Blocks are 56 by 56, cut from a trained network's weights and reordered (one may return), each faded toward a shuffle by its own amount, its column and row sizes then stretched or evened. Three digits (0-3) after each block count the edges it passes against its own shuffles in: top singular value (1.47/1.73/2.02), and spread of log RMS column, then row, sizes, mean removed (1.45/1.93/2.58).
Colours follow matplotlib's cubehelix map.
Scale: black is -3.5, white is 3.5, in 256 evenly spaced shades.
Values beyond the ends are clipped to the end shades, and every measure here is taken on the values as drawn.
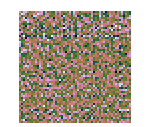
2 0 2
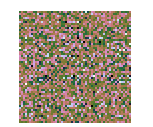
1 0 2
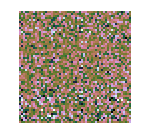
1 1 2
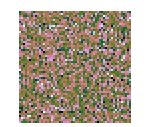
0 0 1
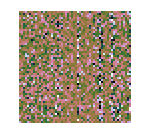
1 3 0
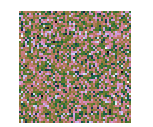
1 0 0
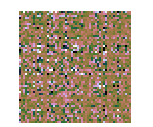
0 3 3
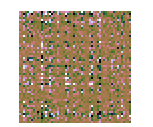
0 3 3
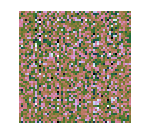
2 2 1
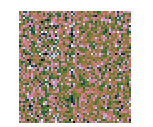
0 2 1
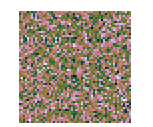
1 0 0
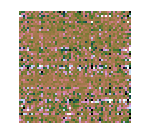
1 2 3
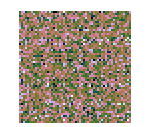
1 0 2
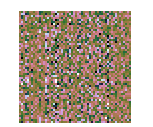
2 3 0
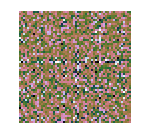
1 2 1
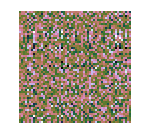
3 2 1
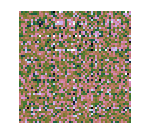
2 1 2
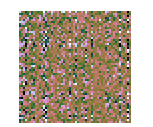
3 3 1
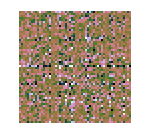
1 3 2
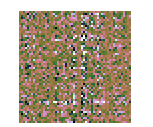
1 3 2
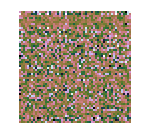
1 0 3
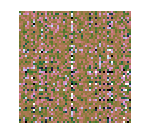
2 3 2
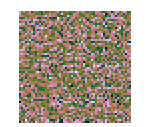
2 0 1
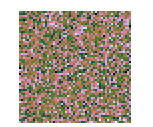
1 0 0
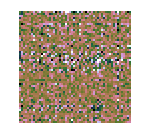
0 2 3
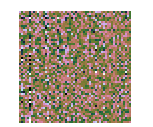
2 2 0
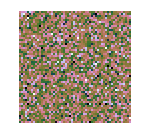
0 0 0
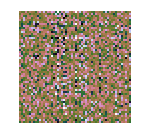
0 3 1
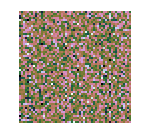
0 1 0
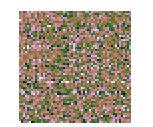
1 0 2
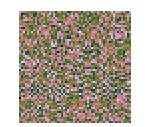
3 0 1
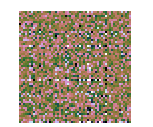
3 2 2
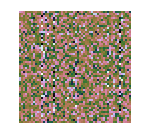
2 2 0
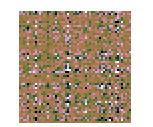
1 3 3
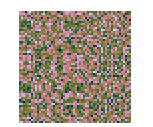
3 0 0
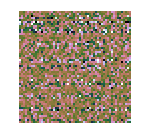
0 1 3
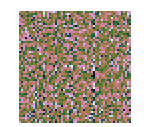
3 2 0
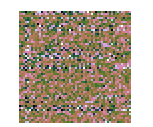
2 0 3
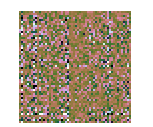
1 3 2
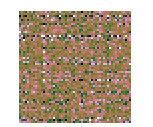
2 1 3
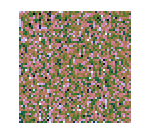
0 1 0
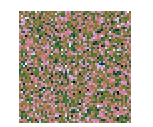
1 1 0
